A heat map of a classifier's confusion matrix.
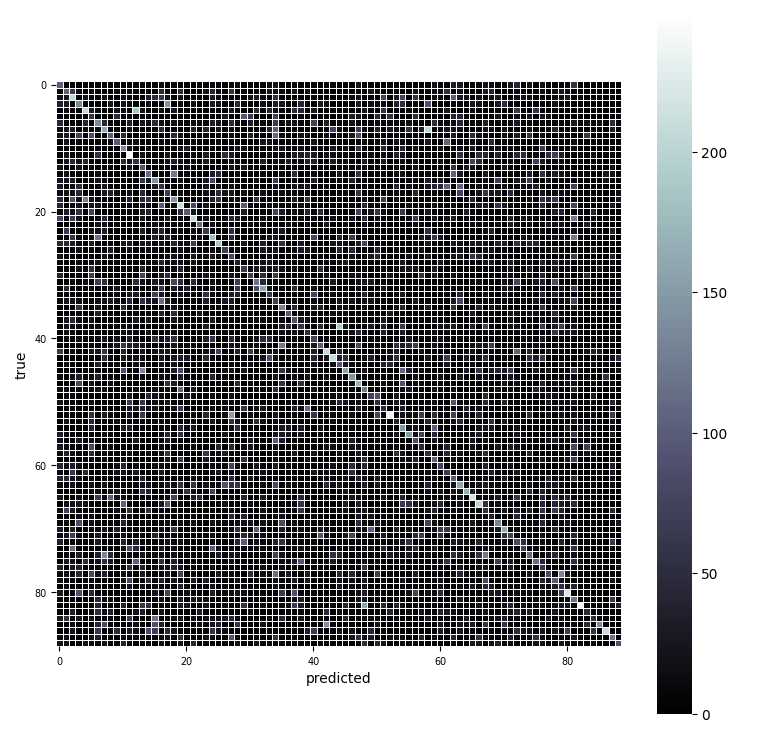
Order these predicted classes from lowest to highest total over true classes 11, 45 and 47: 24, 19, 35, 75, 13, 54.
24, 75, 19, 35, 13, 54
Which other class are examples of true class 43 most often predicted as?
33
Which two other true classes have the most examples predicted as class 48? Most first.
82, 25
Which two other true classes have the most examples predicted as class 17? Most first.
3, 66
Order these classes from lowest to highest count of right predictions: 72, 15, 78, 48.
72, 78, 48, 15
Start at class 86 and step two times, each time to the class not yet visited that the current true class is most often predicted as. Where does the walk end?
18
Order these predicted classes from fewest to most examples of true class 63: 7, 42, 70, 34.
70, 7, 42, 34
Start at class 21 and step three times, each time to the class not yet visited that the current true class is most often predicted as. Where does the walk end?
27
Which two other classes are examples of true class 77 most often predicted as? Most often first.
79, 34
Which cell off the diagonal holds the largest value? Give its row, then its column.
7, 58
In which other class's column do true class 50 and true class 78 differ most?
62
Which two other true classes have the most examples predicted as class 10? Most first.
66, 45
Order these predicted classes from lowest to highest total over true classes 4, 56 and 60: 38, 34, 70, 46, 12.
70, 38, 46, 34, 12
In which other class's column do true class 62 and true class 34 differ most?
16
